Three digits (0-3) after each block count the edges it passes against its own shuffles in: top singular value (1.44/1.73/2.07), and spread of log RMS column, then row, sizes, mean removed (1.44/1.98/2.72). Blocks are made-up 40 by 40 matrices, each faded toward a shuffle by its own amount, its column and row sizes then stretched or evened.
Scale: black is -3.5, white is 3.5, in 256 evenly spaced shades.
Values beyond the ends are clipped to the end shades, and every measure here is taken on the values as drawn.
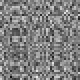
3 2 1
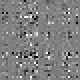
1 3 2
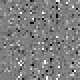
0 2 0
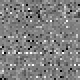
0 0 2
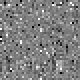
1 1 0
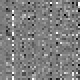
2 3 1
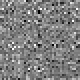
2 1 1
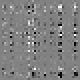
3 3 2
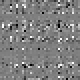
0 2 3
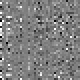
2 3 1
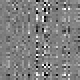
3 3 1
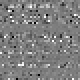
1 0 3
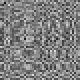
3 1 1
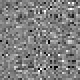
2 1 1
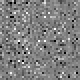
0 2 1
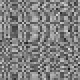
3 0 0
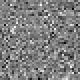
1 0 0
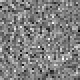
1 0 0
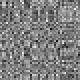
3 0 1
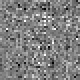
1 2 1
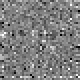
2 1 1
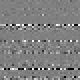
3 0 3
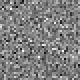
0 0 1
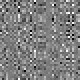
3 3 0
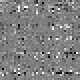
1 2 2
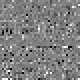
1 1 2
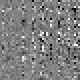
0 3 1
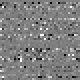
0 1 3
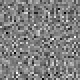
2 0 1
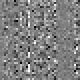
1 3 0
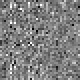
1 1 0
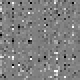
0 2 1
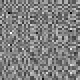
3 0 0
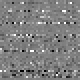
1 0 3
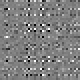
3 2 3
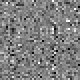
2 1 0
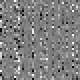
1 3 0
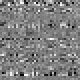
2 1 3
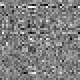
2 1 2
